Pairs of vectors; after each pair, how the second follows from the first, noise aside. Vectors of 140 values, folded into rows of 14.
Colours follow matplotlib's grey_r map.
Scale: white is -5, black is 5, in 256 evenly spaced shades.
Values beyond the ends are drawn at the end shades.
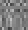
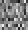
reversed, scaled up.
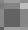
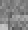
wrapped around, partly zeroed.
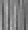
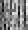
reversed, scaled up.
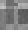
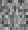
shuffled.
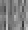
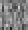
wrapped around, negated.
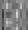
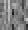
wrapped around, negated.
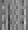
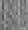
reversed, negated, shrunk.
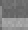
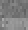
shrunk.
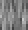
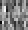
reversed, scaled up.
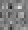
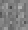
shrunk.
